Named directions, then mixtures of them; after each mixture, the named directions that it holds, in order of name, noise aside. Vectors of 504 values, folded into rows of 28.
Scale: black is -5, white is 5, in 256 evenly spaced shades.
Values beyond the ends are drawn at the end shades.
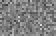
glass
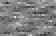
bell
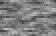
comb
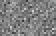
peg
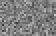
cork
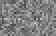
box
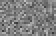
cork.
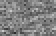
comb, cork, peg.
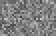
box.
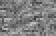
box, comb, cork.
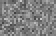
box.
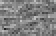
box, comb.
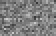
box, comb.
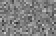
cork.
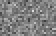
box, peg.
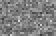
bell, box, glass.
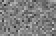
cork, glass, peg.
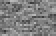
bell, comb, peg.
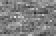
bell.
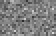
comb, cork, peg.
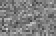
box, comb, cork.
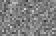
peg.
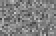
box, cork.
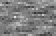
bell.
